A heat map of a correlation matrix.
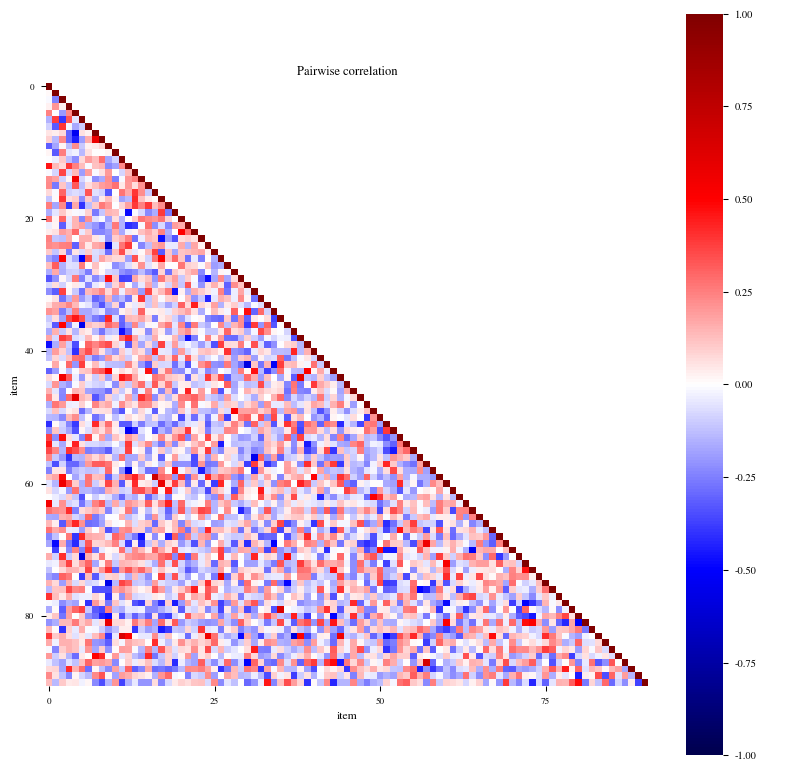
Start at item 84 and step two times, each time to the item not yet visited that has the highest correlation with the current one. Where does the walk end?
59
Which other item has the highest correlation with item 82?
23
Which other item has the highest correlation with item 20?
22
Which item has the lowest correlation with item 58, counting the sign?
12
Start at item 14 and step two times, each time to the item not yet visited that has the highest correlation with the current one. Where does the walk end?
47
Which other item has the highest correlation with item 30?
34
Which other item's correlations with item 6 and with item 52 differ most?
70
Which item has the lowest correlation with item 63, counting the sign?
79
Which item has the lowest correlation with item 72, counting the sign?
78
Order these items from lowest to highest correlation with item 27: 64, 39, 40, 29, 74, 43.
74, 29, 43, 39, 64, 40
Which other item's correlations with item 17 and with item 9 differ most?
24
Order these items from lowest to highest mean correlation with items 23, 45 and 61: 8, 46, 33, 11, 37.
8, 33, 11, 37, 46
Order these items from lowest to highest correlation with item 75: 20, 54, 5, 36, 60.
36, 60, 20, 54, 5
